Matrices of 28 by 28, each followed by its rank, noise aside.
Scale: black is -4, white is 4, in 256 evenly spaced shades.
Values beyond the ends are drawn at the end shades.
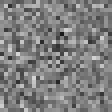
eight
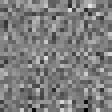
five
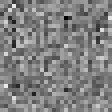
eight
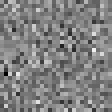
eight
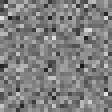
five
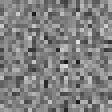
six
